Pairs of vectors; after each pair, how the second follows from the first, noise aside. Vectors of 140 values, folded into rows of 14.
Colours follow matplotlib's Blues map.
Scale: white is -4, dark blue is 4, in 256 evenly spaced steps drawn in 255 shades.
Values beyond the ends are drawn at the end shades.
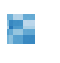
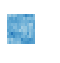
wrapped around, negated, shrunk.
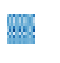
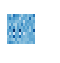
partly zeroed.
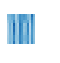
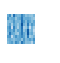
reversed, partly zeroed.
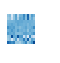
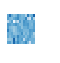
reversed, partly zeroed.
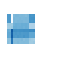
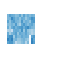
reversed, partly zeroed.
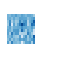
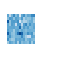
reversed, partly zeroed.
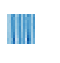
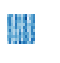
reversed, negated.
